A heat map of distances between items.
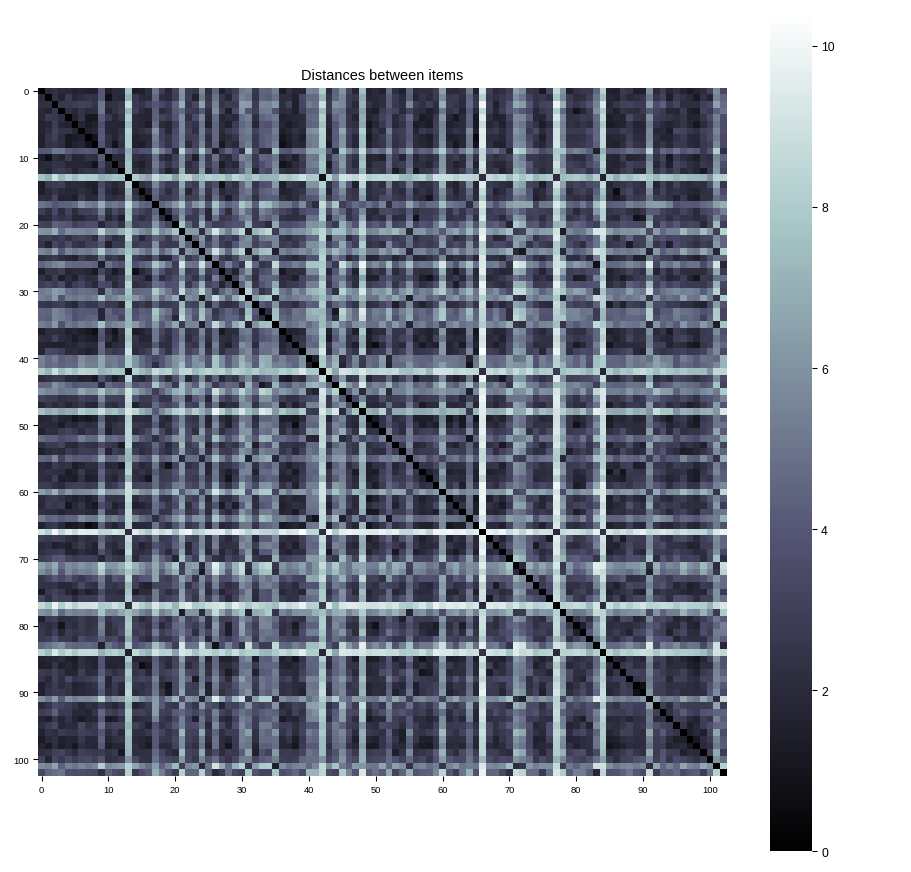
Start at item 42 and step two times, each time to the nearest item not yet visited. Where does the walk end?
84
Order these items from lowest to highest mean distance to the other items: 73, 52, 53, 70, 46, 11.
11, 53, 46, 70, 73, 52
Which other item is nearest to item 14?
27
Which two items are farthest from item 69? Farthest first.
66, 77
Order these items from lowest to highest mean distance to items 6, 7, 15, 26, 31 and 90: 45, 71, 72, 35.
35, 72, 71, 45
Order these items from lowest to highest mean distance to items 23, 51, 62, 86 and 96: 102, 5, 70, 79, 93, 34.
5, 79, 70, 93, 102, 34
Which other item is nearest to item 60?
101
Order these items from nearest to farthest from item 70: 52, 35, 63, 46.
63, 46, 52, 35
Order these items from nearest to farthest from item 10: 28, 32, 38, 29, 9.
38, 28, 32, 29, 9
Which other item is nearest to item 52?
64
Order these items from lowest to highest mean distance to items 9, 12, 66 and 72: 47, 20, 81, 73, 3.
20, 3, 81, 47, 73
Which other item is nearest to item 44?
33
